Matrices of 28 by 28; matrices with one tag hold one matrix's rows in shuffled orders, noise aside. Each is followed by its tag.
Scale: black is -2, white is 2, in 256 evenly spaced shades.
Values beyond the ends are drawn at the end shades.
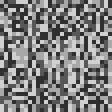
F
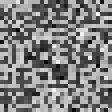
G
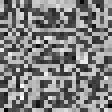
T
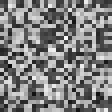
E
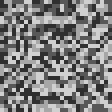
T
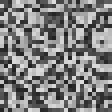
E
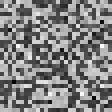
G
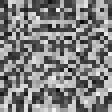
T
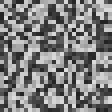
E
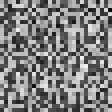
F
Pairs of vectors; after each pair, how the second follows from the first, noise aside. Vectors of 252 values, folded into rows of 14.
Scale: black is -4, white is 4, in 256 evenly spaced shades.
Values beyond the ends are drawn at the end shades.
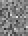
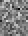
wrapped around, negated.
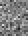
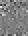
partly zeroed.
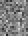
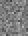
shrunk.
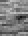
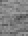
shrunk.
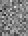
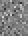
partly zeroed.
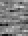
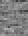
reversed, shrunk.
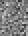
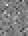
partly zeroed.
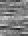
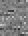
partly zeroed.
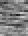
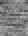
shrunk.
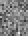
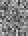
wrapped around, negated.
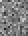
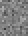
shrunk.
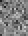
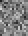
copied.
